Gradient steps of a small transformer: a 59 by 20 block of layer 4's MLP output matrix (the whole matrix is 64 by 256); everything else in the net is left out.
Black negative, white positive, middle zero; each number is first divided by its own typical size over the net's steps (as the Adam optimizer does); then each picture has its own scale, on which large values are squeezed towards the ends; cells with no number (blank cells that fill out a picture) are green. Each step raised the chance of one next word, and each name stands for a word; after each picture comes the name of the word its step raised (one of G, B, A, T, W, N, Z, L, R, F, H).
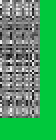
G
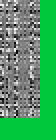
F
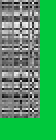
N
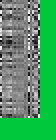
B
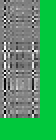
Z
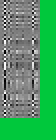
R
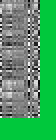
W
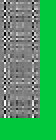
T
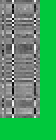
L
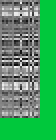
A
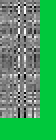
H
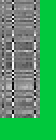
Z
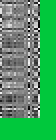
N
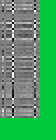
F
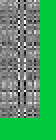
W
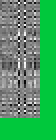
R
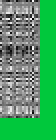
L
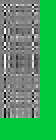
H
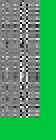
F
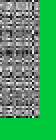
T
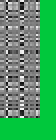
T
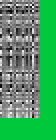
H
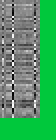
G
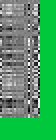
G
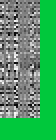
R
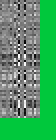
G
